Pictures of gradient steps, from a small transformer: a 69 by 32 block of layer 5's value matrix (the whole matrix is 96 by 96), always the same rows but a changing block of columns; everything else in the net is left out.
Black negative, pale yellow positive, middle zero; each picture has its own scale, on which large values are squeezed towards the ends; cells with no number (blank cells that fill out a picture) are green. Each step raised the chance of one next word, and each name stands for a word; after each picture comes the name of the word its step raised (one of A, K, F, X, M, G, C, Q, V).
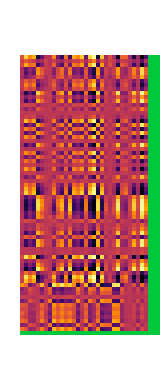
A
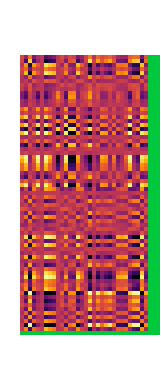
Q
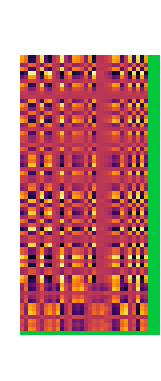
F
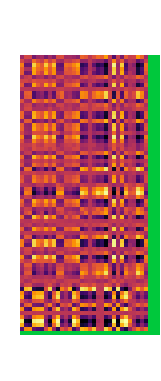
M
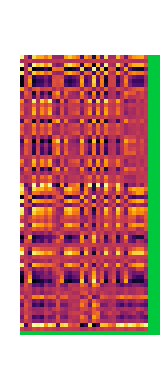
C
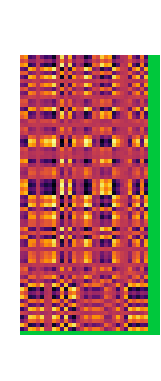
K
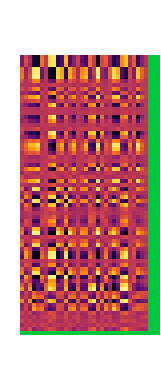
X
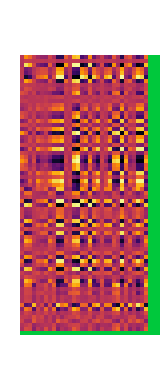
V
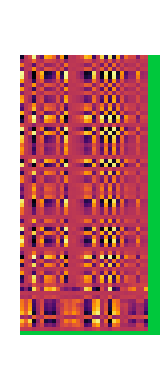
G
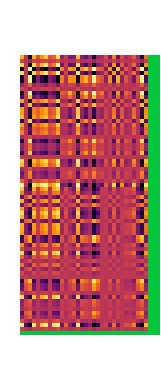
C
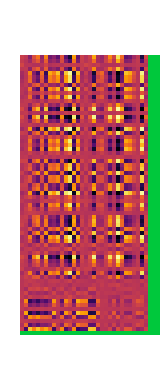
G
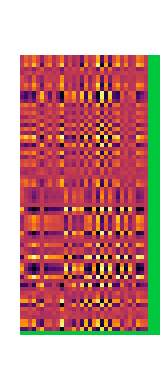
A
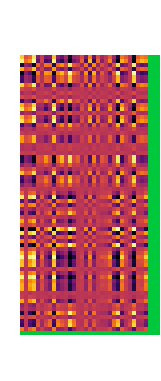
F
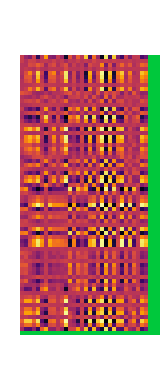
G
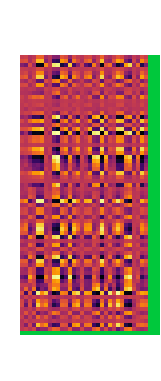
Q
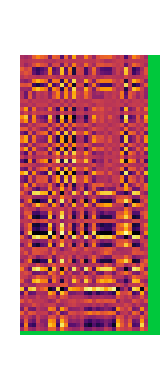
M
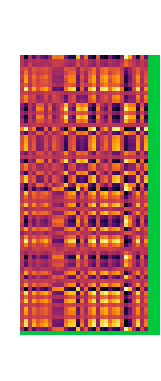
G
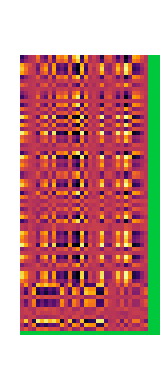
Q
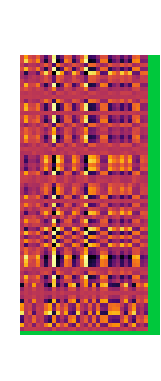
F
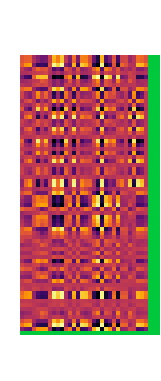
K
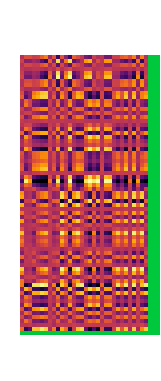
V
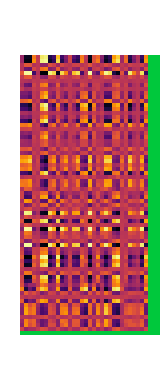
F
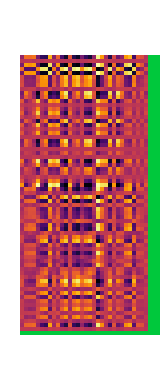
C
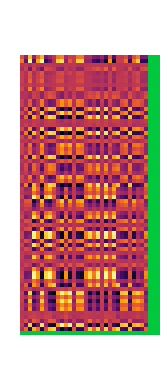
Q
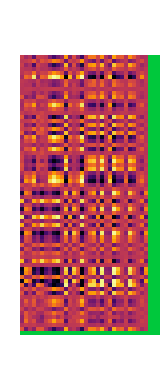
V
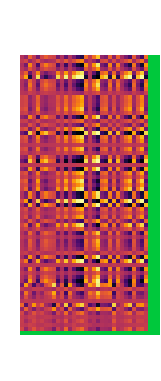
V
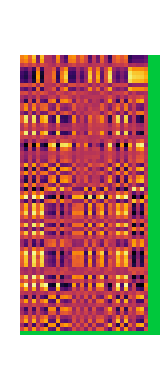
X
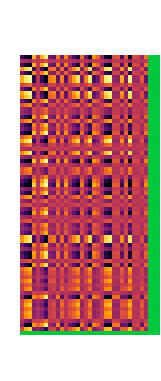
C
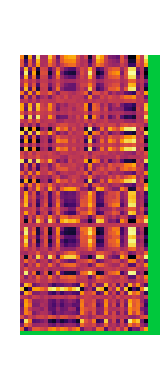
G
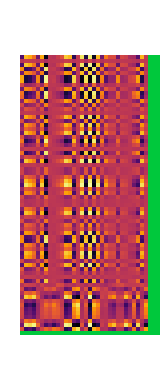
C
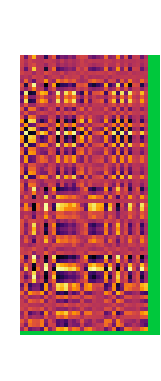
A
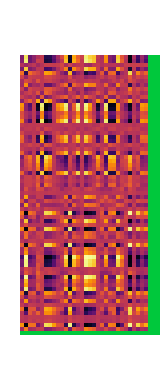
F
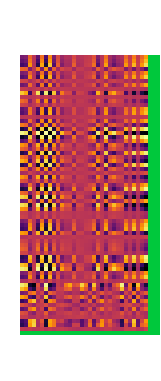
A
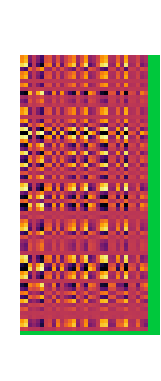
A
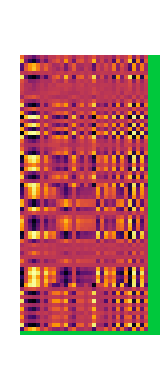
Q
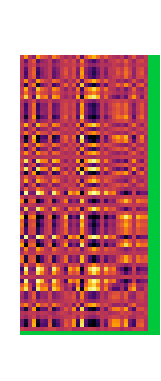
M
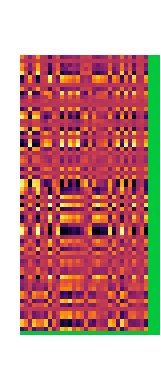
K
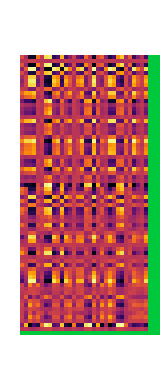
C
